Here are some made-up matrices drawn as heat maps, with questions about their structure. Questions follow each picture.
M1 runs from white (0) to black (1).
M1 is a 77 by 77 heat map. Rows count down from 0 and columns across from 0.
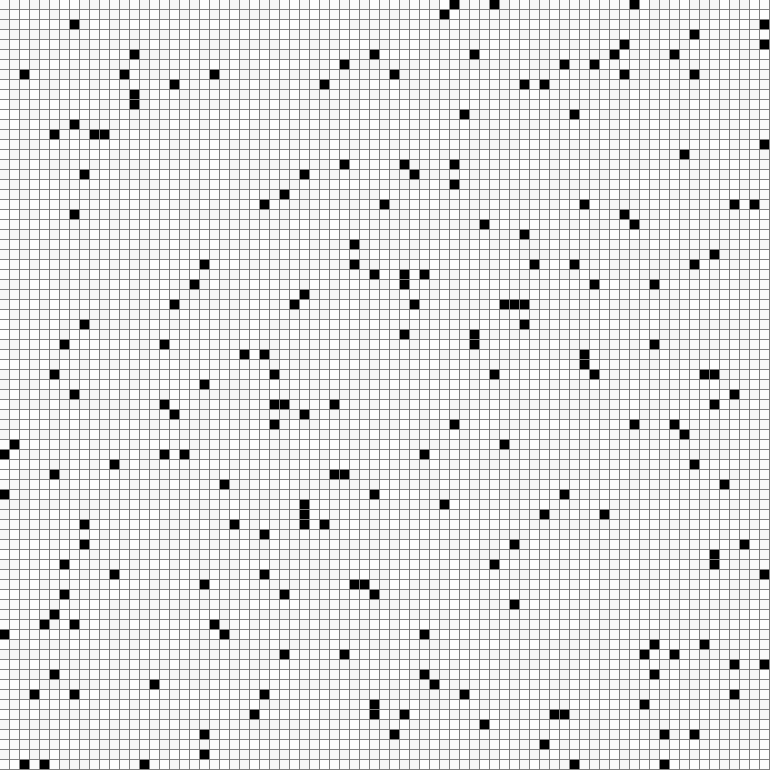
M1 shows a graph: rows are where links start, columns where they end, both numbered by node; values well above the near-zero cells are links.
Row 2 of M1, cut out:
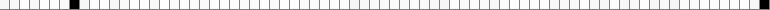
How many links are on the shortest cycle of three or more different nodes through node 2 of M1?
5
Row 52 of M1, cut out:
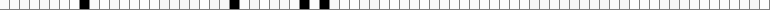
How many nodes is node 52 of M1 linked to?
4
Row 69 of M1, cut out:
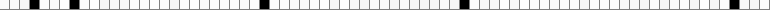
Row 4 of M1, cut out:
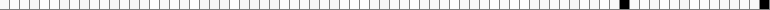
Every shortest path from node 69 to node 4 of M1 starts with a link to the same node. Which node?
node 7
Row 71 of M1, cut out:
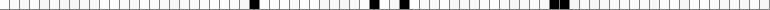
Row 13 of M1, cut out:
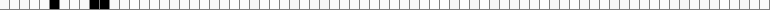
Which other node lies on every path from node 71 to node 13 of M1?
node 5
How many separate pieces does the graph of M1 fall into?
5
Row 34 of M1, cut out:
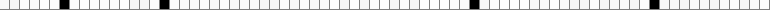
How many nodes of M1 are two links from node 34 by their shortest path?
9
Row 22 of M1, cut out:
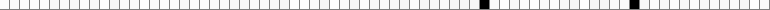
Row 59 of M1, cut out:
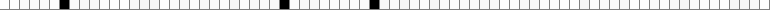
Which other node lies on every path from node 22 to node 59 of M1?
node 63
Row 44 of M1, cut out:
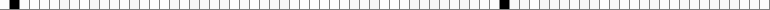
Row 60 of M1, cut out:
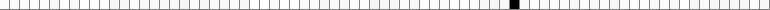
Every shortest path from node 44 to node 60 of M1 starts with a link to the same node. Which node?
node 50
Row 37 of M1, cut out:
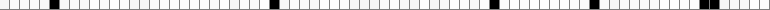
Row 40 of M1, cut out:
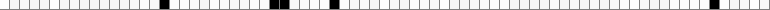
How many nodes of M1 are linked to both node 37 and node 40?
2
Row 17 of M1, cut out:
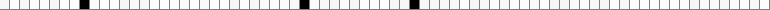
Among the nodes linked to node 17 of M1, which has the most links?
node 30
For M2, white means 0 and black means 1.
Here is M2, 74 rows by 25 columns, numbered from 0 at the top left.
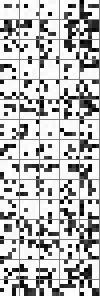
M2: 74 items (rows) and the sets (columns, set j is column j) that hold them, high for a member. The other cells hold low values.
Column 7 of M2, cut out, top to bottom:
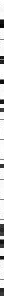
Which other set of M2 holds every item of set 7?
10
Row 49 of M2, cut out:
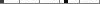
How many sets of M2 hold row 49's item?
2
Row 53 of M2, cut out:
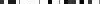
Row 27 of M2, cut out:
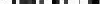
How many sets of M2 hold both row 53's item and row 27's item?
3
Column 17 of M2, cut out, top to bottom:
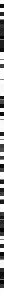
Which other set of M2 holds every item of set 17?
22
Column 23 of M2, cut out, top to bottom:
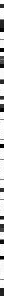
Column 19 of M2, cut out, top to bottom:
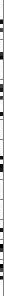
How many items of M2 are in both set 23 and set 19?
5
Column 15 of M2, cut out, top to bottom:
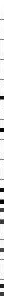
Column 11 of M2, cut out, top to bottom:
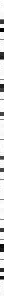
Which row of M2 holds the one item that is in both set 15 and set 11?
62
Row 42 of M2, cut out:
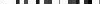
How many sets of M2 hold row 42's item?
10
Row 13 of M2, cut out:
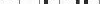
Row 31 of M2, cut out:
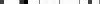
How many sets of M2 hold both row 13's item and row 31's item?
0
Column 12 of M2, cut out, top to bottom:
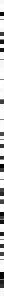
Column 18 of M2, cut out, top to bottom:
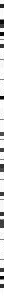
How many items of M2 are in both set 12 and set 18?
9
